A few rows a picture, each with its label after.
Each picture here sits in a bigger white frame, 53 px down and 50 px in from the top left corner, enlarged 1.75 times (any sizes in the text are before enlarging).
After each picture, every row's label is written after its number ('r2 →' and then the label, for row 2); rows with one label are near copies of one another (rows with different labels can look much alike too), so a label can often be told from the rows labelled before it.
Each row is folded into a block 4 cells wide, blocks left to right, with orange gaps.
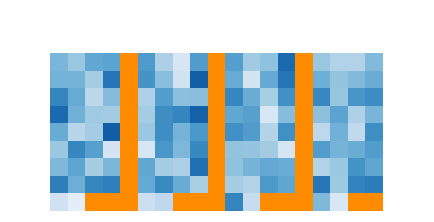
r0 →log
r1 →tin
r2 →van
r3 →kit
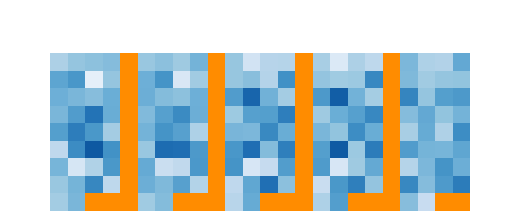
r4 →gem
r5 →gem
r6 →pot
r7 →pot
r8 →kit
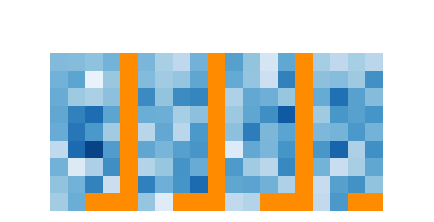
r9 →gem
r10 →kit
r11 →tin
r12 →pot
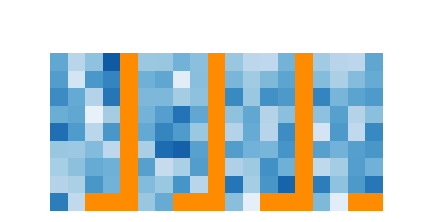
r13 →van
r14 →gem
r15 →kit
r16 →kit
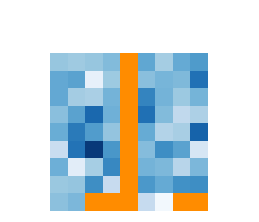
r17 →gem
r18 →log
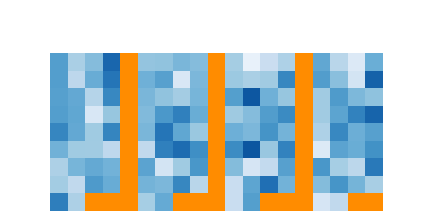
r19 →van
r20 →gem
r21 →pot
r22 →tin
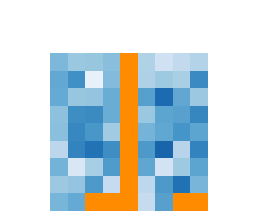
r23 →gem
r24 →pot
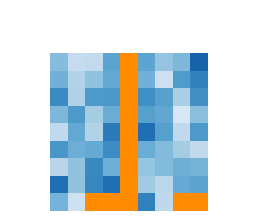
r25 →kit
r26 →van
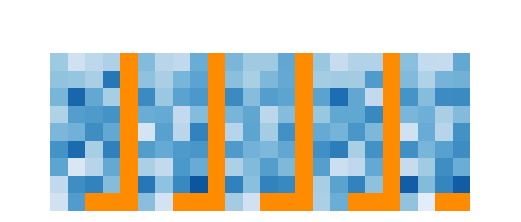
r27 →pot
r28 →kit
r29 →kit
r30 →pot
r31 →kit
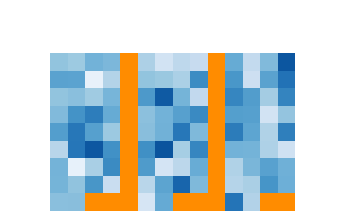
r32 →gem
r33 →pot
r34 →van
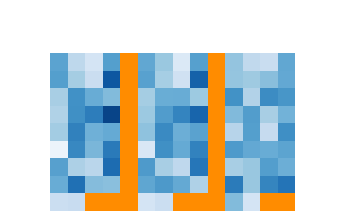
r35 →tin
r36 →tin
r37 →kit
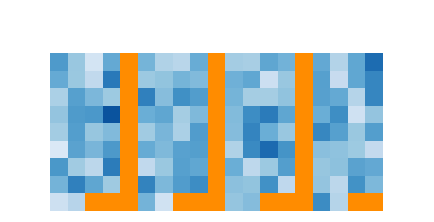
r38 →tin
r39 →kit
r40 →gem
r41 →van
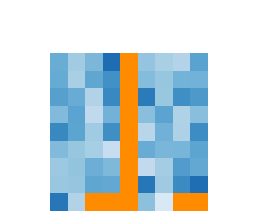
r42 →van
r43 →kit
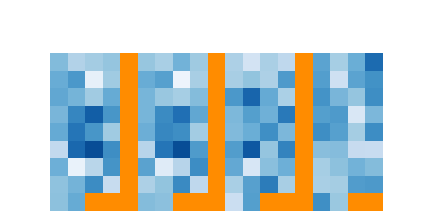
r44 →gem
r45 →gem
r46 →pot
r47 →van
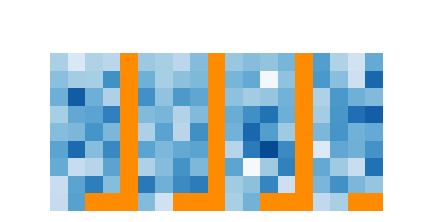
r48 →pot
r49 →kit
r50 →gem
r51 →tin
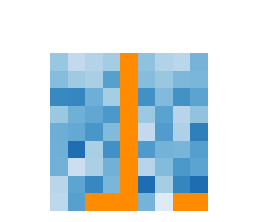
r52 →pot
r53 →kit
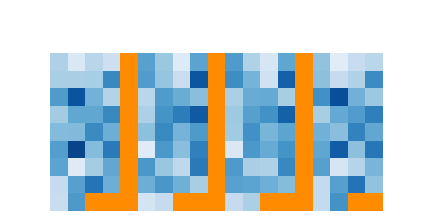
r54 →pot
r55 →tin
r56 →tin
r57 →pot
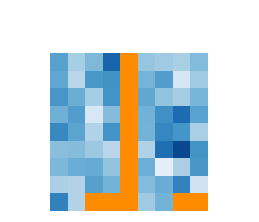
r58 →van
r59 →gem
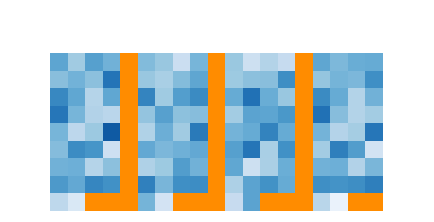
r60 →log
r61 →kit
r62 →pot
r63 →log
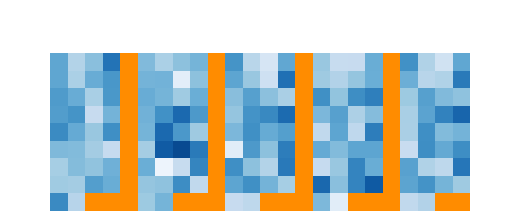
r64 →van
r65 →gem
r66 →tin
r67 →kit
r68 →tin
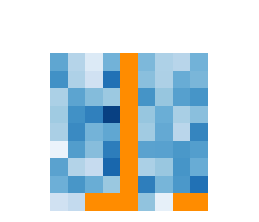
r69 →tin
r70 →kit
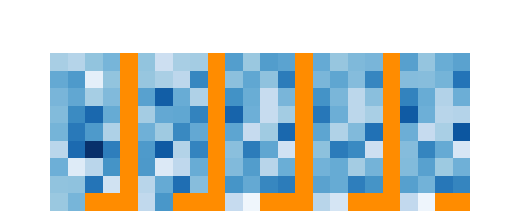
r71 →gem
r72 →pot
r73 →log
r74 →log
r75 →log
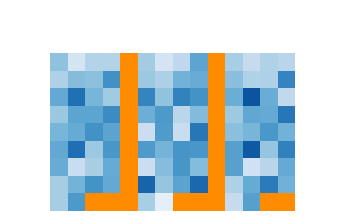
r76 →pot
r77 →kit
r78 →pot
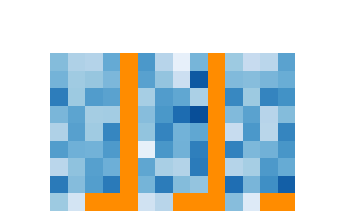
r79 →kit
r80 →tin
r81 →kit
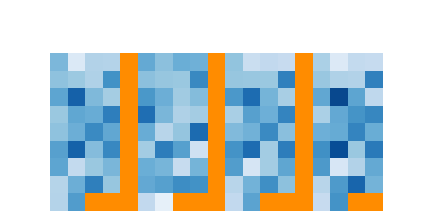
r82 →pot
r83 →log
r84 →pot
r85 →pot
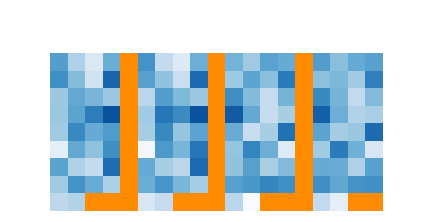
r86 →tin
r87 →tin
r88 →log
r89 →log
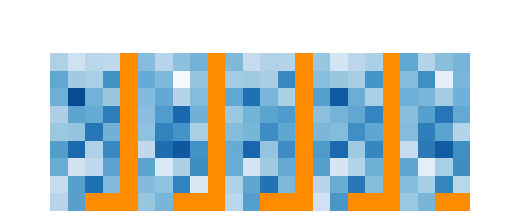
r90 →pot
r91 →gem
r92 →pot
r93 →pot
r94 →gem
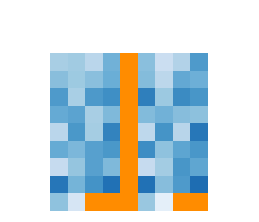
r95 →kit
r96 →kit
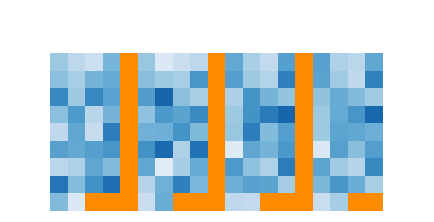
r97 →kit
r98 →pot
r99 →tin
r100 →tin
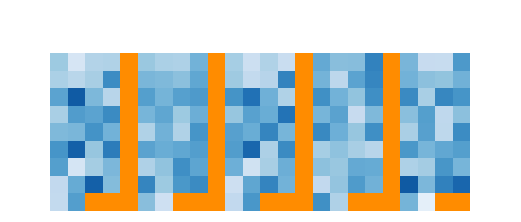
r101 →pot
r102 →kit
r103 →pot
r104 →van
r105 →kit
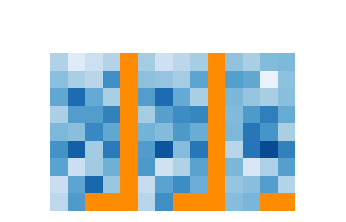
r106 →pot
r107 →pot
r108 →gem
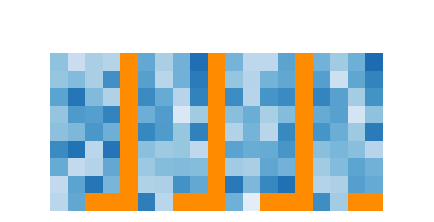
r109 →pot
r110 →van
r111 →kit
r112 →van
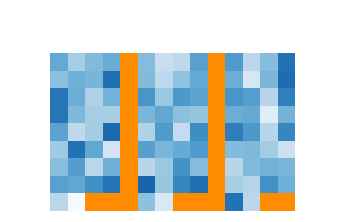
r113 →log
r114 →kit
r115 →van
